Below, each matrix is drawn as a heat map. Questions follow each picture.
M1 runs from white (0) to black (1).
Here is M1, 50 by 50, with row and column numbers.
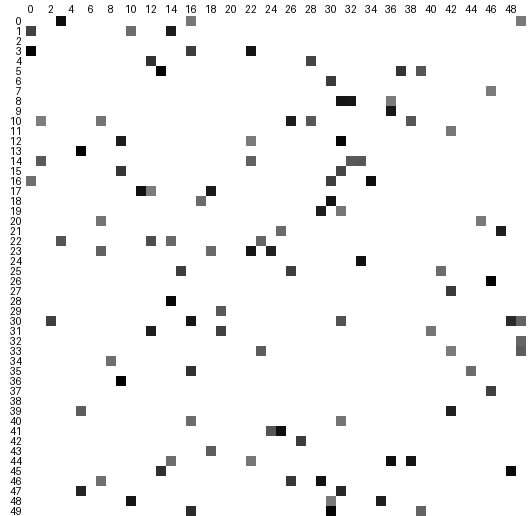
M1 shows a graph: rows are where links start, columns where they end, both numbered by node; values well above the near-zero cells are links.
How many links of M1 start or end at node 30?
10
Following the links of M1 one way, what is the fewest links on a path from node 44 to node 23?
2
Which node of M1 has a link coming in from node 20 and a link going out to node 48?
node 45
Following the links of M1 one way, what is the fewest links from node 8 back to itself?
5
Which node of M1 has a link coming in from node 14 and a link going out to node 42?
node 33
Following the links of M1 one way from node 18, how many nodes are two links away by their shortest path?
7
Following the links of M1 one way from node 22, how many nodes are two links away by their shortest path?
10
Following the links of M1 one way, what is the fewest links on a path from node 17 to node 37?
6
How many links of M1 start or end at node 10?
7
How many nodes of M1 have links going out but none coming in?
5
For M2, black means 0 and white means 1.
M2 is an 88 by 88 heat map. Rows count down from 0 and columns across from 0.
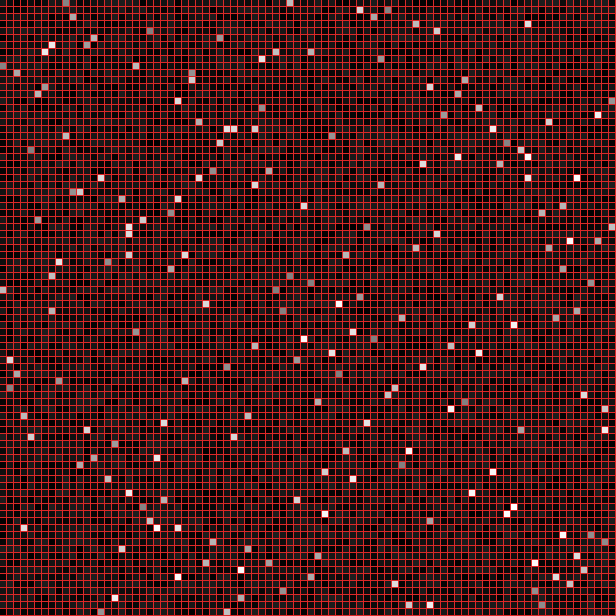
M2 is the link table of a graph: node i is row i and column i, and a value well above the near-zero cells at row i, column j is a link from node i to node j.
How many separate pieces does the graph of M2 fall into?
2
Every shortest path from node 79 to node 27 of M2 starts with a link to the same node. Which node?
node 45
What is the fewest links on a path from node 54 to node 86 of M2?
6
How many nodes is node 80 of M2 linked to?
3
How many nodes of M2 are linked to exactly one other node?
1
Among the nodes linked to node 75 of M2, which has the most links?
node 25
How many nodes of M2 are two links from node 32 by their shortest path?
5
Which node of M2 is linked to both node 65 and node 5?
node 13
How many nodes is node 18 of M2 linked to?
4
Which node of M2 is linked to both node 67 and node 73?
node 46
